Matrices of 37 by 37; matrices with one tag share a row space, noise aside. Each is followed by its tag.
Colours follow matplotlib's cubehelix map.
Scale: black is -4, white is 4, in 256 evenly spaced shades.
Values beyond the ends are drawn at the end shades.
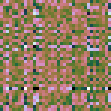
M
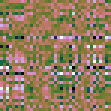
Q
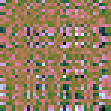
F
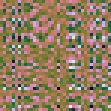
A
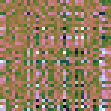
F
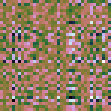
A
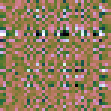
F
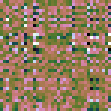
M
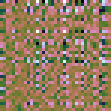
F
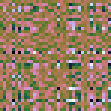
A
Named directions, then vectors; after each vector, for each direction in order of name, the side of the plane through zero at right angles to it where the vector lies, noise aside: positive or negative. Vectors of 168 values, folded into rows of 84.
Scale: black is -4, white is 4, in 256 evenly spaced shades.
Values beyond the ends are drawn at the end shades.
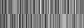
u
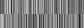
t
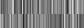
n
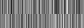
negative, positive, positive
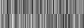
positive, negative, negative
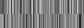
positive, positive, positive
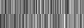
positive, negative, positive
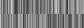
positive, negative, negative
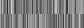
positive, negative, negative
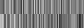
positive, positive, negative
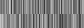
positive, positive, negative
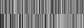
negative, negative, positive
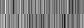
negative, positive, negative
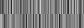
positive, positive, positive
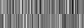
negative, negative, negative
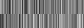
negative, negative, positive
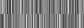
negative, negative, negative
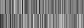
negative, negative, positive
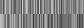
positive, positive, negative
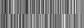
positive, negative, positive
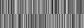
negative, positive, positive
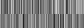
positive, negative, negative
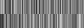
negative, negative, positive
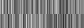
positive, negative, negative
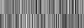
negative, negative, negative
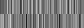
positive, positive, positive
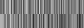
positive, positive, negative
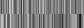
positive, positive, negative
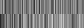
negative, negative, positive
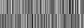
negative, negative, negative
